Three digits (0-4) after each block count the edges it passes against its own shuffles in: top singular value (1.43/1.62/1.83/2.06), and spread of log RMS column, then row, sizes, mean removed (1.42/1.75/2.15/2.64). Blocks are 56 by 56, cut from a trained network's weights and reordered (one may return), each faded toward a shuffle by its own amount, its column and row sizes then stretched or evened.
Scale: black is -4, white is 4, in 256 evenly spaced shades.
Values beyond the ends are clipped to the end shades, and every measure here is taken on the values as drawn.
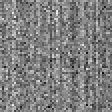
3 1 0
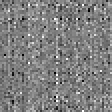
2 2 2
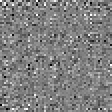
3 2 3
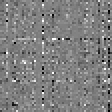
1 4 2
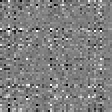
4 4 4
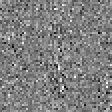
0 2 1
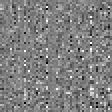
1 4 3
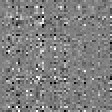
2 4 3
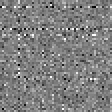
2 2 2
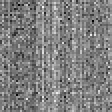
4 1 0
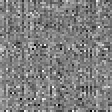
2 0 3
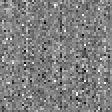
0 3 0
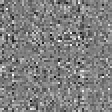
2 3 2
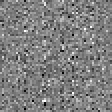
1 3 0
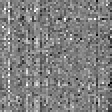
3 3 1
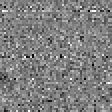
1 2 3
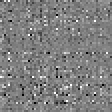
0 2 3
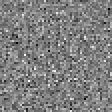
0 1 1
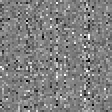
0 4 0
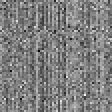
4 1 0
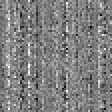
4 4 0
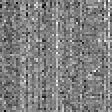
4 2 1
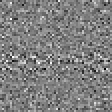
2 1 3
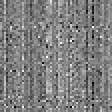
4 4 1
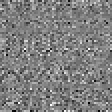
3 0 4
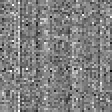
3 2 0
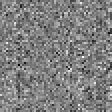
3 1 0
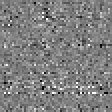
1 2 4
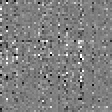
0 4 2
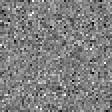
0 1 1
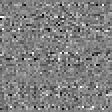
0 0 4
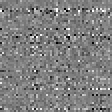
4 3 4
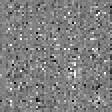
0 3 3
